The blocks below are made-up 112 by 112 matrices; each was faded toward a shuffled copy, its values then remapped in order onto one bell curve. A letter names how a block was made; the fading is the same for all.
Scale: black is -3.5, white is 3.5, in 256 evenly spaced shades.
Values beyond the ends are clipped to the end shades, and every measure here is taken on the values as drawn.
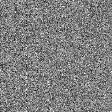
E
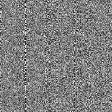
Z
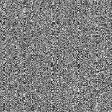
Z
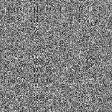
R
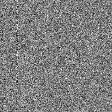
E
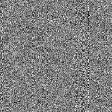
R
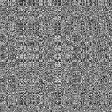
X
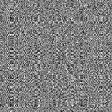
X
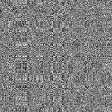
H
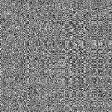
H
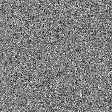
E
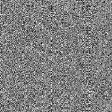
Z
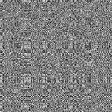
X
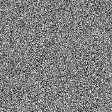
E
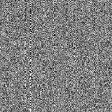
Z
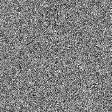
E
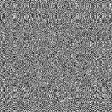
X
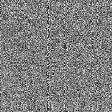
R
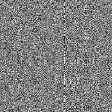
Z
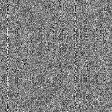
R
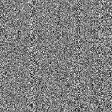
R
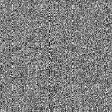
R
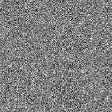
Z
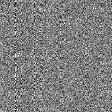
Z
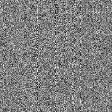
R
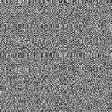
X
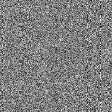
Z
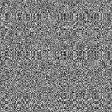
X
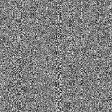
R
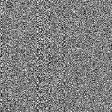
Z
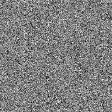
E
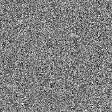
E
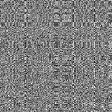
H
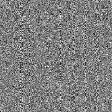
Z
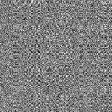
X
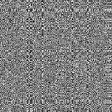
H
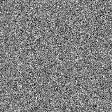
E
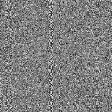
Z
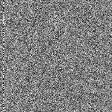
E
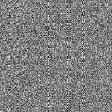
Z
